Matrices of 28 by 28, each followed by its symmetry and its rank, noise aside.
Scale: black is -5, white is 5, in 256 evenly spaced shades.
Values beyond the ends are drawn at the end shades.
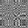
no symmetry, rank two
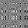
no symmetry, rank one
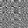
no symmetry, rank two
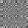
symmetric, rank two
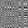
no symmetry, rank one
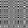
no symmetry, rank one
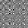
symmetric, rank two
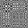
symmetric, rank two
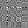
no symmetry, rank two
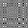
symmetric, rank one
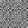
symmetric, rank three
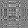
antisymmetric, rank two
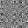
no symmetry, rank three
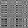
no symmetry, rank one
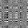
no symmetry, rank one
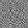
no symmetry, rank three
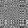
antisymmetric, rank two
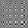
symmetric, rank one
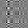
no symmetry, rank one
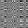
no symmetry, rank one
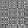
antisymmetric, rank two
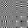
symmetric, rank one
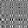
no symmetry, rank one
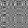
antisymmetric, rank two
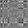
symmetric, rank one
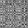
no symmetry, rank two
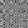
no symmetry, rank two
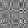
no symmetry, rank two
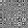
symmetric, rank three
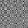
no symmetry, rank two
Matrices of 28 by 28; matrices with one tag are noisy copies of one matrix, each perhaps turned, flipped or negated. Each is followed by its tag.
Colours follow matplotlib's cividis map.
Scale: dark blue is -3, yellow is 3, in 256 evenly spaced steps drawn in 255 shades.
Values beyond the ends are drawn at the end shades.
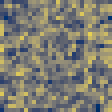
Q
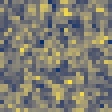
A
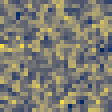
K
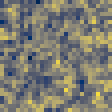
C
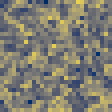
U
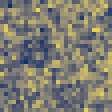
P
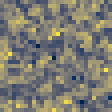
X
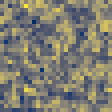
C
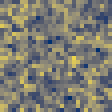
Q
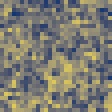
P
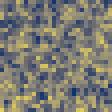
Q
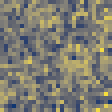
P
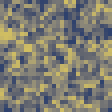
U
